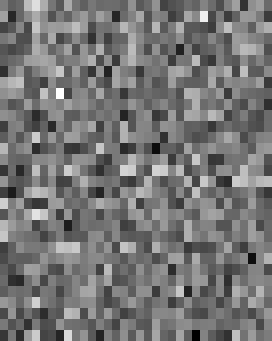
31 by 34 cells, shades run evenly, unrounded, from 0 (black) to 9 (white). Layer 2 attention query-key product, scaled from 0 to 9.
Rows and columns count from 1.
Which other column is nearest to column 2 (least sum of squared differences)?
15
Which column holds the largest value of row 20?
5
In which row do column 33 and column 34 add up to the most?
17
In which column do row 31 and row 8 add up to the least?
25
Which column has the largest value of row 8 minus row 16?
3
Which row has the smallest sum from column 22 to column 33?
12
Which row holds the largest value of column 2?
8
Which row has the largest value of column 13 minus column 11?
14
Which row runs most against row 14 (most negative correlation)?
16
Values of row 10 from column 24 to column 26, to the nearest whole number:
4 6 4
